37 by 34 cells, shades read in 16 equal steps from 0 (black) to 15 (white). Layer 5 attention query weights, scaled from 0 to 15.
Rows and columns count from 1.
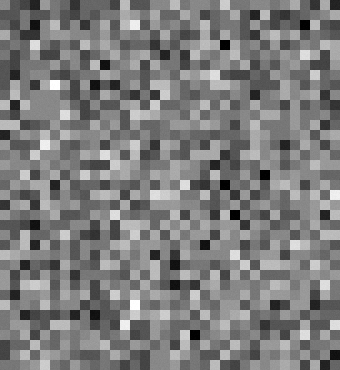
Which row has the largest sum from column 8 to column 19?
18
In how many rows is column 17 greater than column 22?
17
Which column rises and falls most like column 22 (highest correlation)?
9
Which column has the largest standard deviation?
4
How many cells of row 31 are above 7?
14
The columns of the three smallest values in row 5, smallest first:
23, 16, 29
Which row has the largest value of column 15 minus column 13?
12
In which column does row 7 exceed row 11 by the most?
34
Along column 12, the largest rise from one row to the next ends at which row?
22
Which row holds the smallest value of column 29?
15
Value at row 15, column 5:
14
